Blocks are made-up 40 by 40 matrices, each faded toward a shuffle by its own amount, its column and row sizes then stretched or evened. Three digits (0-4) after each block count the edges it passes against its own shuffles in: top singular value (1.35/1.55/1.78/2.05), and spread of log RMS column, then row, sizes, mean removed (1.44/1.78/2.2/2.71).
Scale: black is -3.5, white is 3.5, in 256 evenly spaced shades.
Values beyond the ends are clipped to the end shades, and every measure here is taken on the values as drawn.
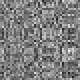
4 2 0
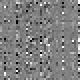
2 4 1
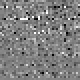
0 0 4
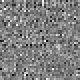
2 0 2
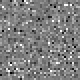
2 0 1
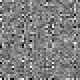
3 3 1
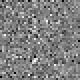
2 0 1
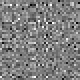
4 0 2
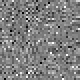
3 0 0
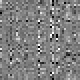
3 4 0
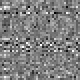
4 1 3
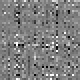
0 4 3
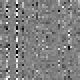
4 4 0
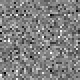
2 1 1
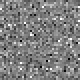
1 0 0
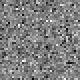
1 0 1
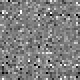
1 2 1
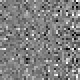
3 3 2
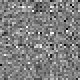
3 1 2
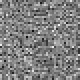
3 0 0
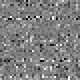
0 0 4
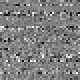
1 0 4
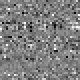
2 0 3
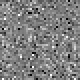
0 1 1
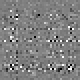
3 1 4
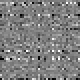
2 1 4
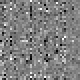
1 4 1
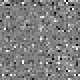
1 1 3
